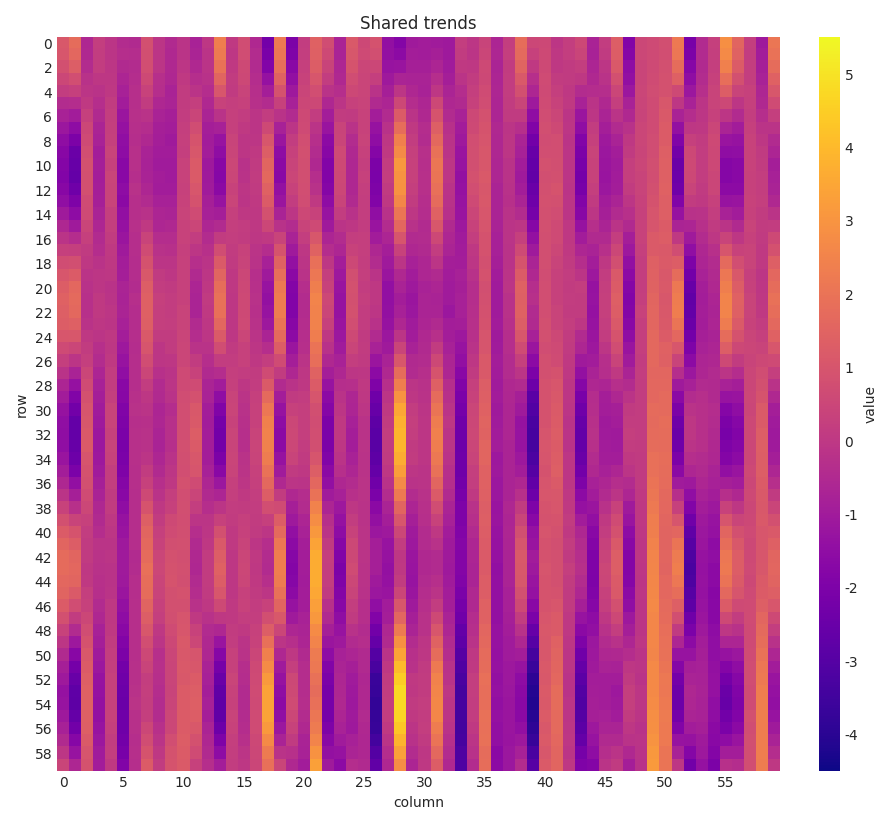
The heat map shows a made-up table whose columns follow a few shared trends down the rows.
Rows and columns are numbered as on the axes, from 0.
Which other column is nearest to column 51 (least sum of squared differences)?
55
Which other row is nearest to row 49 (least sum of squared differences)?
58
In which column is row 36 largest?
28
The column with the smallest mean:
39
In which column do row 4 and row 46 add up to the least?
52
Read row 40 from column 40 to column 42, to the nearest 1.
1 1 0
